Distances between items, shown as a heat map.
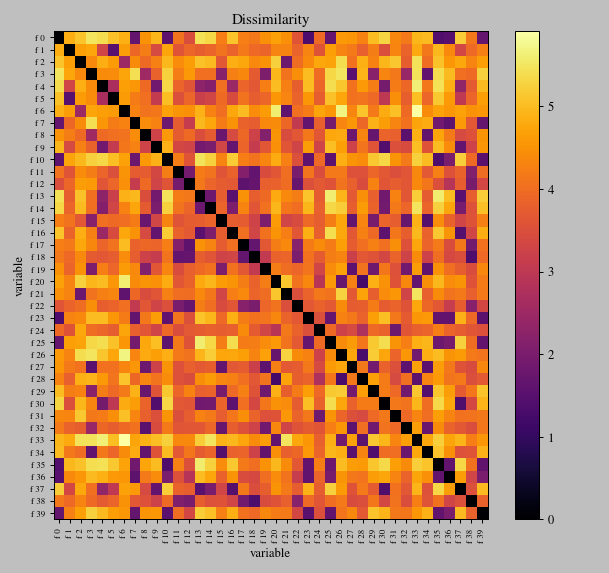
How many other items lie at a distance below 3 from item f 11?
5
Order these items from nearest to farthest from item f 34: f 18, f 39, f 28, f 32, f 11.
f 32, f 18, f 11, f 28, f 39
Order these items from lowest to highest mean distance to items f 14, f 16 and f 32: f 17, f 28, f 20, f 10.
f 17, f 28, f 20, f 10
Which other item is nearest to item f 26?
f 28
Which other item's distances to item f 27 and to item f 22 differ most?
f 3
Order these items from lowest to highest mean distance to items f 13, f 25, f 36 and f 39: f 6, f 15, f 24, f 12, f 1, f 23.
f 23, f 12, f 24, f 15, f 1, f 6
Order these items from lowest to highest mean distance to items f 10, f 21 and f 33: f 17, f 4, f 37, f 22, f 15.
f 22, f 15, f 17, f 37, f 4
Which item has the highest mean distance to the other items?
f 33
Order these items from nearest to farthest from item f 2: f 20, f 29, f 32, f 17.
f 32, f 29, f 17, f 20
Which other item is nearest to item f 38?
f 18
